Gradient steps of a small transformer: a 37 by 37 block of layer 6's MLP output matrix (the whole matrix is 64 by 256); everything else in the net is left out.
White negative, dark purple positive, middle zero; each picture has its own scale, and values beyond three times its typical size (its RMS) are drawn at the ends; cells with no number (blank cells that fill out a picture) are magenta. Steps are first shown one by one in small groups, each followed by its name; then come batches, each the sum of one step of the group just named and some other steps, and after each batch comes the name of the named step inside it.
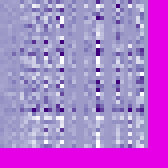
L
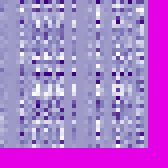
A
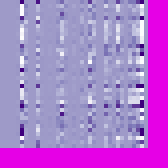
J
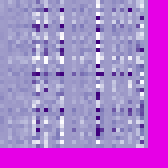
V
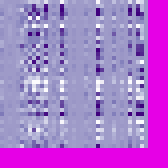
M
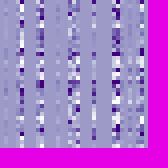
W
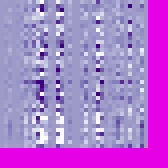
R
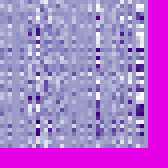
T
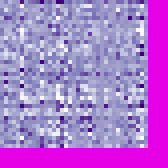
J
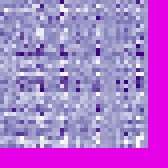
L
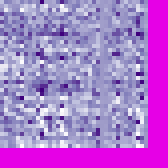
W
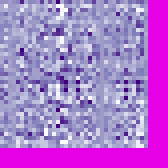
W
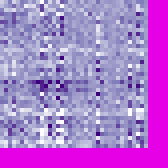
R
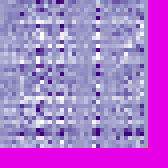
V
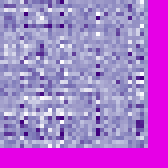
V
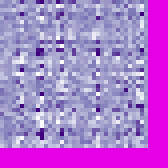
L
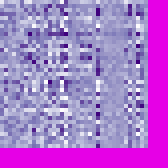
M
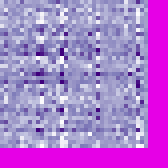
V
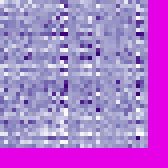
L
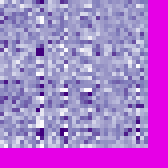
W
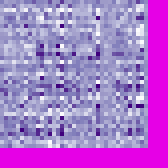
T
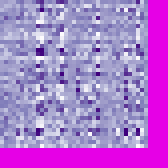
V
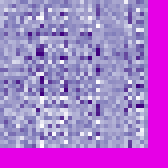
M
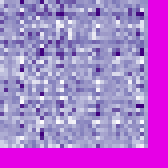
M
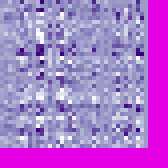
W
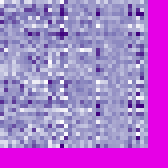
M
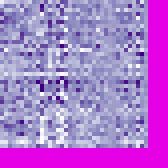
R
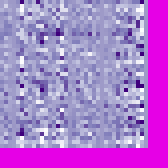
J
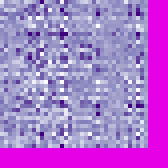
M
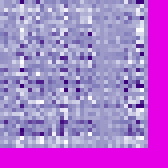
J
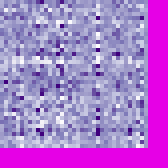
V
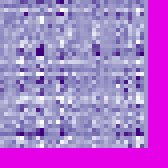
W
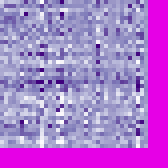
R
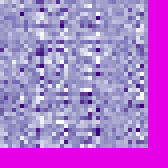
V
